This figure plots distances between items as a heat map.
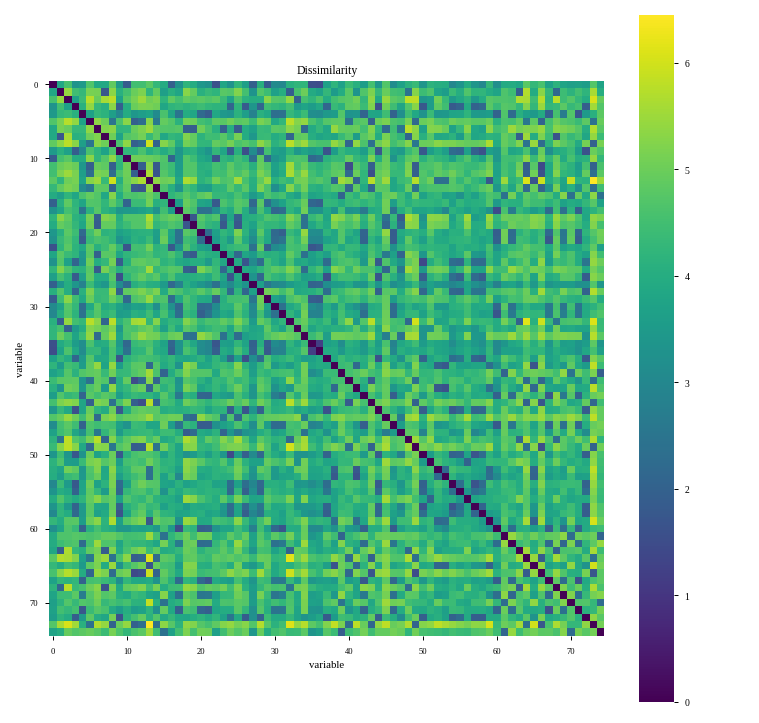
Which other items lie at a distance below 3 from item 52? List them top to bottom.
13, 38, 41, 53, 59, 65
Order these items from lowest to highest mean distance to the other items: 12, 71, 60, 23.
60, 71, 23, 12
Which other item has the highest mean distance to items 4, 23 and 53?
73
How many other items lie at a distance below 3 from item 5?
10
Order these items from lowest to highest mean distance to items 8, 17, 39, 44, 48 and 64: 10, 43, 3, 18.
43, 3, 10, 18
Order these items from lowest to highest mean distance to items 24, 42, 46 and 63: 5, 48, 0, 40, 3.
0, 3, 48, 40, 5
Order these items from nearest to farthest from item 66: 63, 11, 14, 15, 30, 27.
11, 14, 30, 27, 15, 63
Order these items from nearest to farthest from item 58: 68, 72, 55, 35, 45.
72, 55, 35, 68, 45
